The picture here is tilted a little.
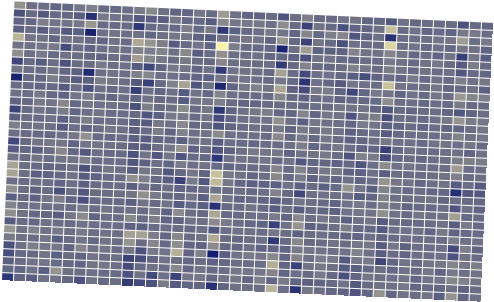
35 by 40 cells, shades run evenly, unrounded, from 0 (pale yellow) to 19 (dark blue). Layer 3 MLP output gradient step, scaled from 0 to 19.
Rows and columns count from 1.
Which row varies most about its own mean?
5
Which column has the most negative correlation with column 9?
24
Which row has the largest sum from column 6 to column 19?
35
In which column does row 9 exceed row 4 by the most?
23
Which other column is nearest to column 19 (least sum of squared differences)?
33
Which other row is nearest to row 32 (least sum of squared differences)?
8
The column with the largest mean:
7
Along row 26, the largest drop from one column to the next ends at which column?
18
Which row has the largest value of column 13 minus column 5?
34
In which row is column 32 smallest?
4
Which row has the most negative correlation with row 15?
22
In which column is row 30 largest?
38
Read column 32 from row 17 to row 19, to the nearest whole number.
16 15 9
